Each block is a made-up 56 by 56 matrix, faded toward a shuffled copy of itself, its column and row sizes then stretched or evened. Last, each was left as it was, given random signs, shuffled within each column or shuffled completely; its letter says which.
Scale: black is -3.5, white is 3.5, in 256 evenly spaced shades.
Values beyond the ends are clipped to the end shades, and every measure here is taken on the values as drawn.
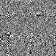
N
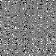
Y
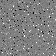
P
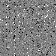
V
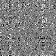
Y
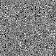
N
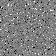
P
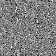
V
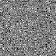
Y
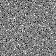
P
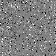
V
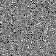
V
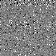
N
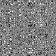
Y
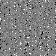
V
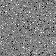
P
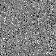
V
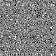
Y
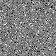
P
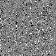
V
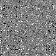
N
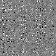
N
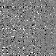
Y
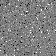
P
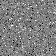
P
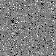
V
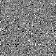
N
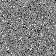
P
